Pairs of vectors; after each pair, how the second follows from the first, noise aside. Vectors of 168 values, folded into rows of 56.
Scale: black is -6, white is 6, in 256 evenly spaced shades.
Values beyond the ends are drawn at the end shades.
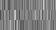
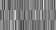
copied.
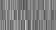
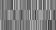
wrapped around.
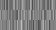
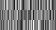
negated, scaled up.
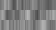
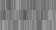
wrapped around, negated, shrunk.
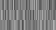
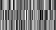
wrapped around, scaled up.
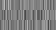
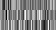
negated, scaled up.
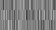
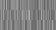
reversed, negated, shrunk.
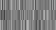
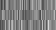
wrapped around.
